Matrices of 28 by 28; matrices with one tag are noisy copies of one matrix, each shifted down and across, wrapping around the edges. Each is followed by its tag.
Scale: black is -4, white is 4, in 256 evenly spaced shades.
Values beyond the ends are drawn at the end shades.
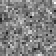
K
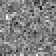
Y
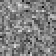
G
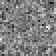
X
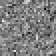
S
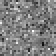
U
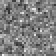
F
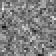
K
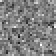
Y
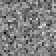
S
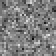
K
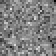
U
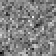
K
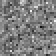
S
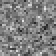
K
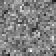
K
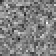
Y
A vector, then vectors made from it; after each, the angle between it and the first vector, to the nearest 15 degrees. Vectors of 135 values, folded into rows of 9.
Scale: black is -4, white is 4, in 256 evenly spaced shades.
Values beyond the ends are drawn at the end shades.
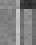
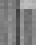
165 degrees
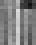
30 degrees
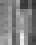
60 degrees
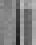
150 degrees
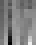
75 degrees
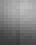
105 degrees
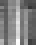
45 degrees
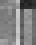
15 degrees
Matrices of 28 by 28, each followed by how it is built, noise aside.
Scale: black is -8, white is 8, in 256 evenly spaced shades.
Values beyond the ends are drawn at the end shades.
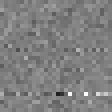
uneven rows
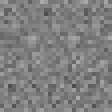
repeating columns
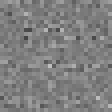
uneven rows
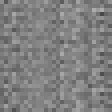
repeating rows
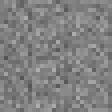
repeating rows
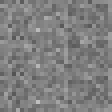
repeating rows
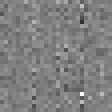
uneven columns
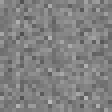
repeating rows
